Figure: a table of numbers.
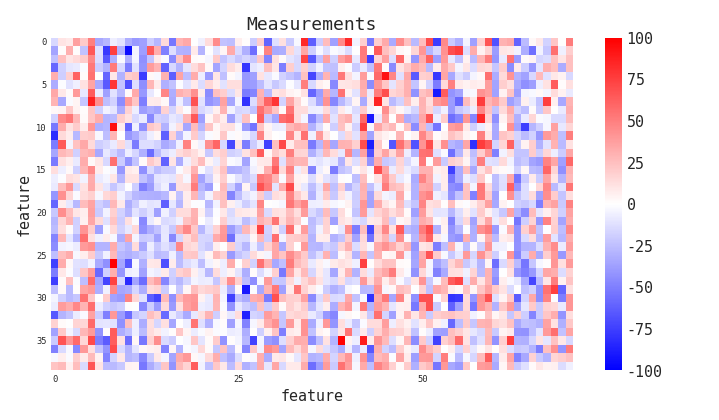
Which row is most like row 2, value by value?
37
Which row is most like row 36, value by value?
14
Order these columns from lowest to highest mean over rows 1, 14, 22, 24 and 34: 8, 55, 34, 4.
55, 4, 34, 8
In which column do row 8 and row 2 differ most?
29
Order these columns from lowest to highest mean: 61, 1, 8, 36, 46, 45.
36, 46, 61, 1, 8, 45
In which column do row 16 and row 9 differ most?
43
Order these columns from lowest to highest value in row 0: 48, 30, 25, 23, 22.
23, 30, 25, 48, 22
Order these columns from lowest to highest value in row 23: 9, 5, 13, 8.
9, 13, 8, 5
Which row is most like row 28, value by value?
1
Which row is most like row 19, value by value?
11
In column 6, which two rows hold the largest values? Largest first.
7, 9
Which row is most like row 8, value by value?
16
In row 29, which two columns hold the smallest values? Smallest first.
26, 69
